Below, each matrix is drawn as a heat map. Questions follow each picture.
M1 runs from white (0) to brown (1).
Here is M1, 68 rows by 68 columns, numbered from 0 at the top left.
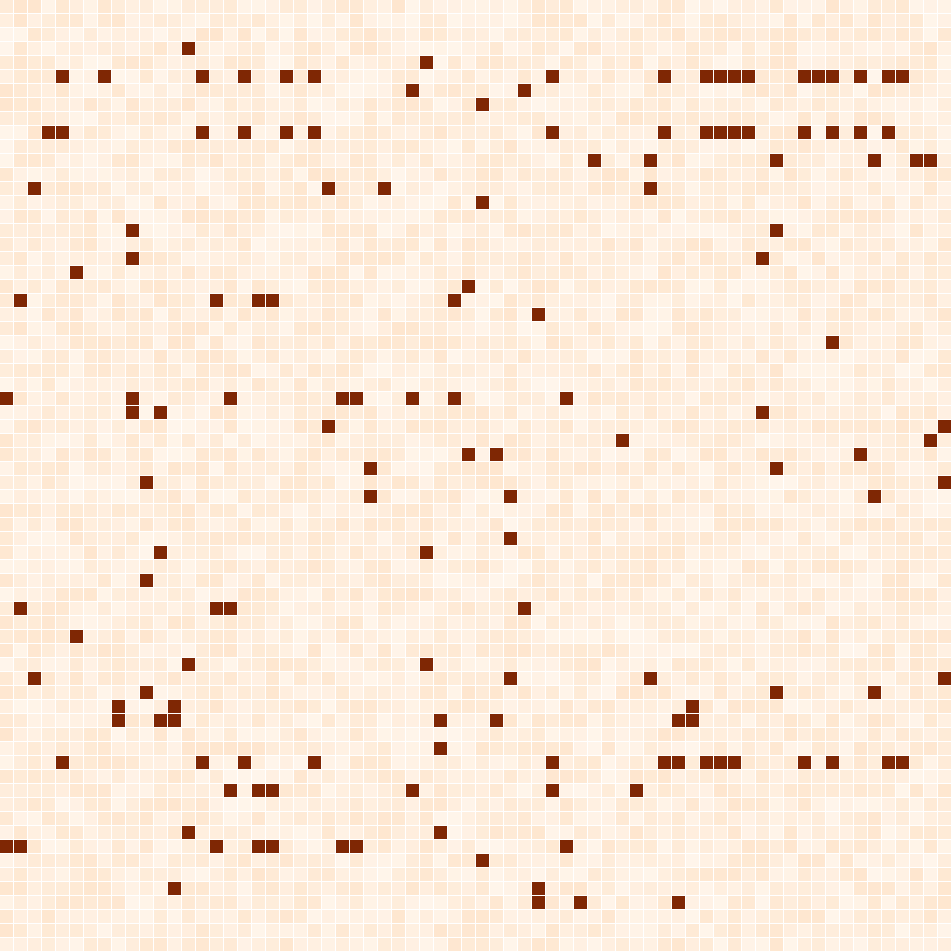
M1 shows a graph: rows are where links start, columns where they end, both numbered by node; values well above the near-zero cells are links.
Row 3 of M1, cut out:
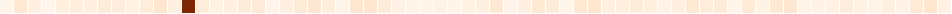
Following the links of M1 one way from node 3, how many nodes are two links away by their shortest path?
4
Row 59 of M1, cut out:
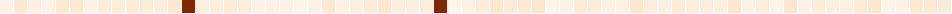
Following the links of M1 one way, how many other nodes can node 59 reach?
8
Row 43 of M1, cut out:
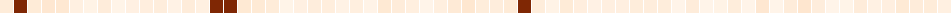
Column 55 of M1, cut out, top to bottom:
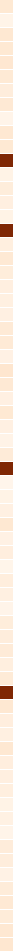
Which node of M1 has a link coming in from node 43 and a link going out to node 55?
node 16
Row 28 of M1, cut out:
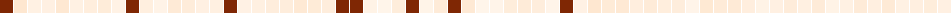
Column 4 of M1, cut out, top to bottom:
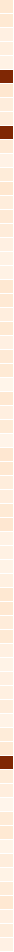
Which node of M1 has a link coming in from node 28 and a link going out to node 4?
node 9
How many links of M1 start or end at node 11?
9
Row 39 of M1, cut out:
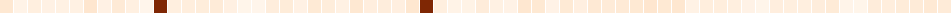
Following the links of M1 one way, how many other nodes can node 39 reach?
10
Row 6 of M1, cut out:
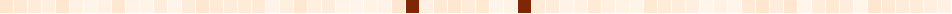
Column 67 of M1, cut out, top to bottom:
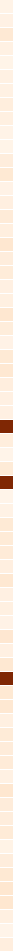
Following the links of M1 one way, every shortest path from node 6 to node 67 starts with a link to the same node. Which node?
node 29
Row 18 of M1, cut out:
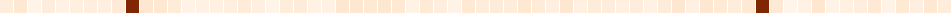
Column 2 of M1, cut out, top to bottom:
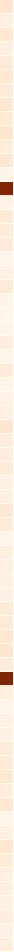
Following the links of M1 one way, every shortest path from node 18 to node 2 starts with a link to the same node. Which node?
node 54
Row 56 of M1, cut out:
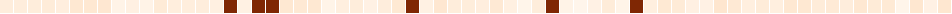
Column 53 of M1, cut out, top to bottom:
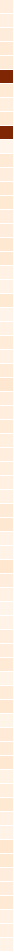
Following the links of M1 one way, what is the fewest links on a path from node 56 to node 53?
3
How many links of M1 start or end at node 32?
5
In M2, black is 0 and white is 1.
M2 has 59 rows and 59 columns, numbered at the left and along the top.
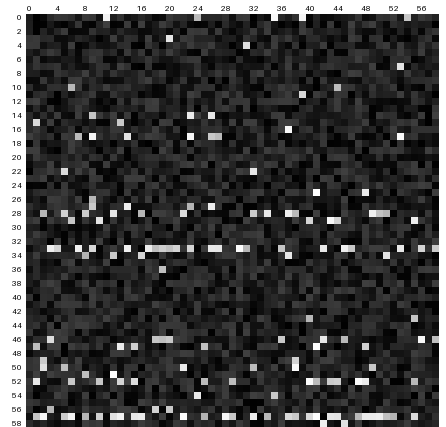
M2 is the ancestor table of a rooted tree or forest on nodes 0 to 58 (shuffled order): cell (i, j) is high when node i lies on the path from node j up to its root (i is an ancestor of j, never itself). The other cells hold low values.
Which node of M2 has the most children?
33
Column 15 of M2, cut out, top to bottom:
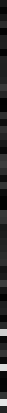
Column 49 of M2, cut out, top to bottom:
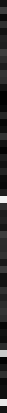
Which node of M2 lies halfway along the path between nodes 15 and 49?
57
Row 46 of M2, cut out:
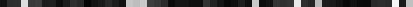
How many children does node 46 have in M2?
3
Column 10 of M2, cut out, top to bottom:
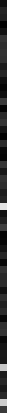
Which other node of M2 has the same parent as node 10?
43
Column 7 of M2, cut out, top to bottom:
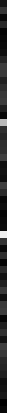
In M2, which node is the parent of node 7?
17
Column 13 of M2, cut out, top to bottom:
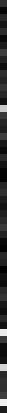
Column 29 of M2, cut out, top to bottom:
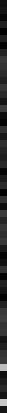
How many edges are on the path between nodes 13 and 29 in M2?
4
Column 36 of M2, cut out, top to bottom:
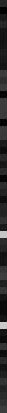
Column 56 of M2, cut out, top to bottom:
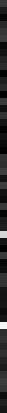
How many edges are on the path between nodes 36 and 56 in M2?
2
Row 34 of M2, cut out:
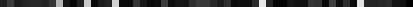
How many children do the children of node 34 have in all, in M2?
3
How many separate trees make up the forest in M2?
3
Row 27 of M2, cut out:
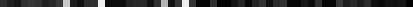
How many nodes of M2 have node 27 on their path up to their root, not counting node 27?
4
